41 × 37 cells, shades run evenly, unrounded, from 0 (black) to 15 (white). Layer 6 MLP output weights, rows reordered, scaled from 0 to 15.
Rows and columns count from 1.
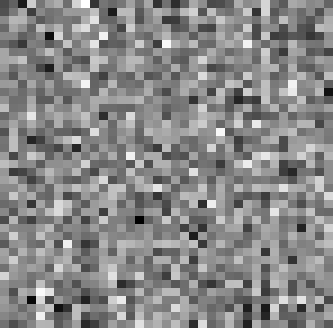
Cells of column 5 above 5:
39
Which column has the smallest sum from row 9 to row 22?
5
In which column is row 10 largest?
23
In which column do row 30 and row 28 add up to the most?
2
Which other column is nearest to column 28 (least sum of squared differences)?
8
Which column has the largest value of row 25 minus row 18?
4
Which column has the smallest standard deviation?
17
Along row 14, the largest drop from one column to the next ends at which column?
24
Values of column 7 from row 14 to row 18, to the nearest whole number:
8 10 10 6 9
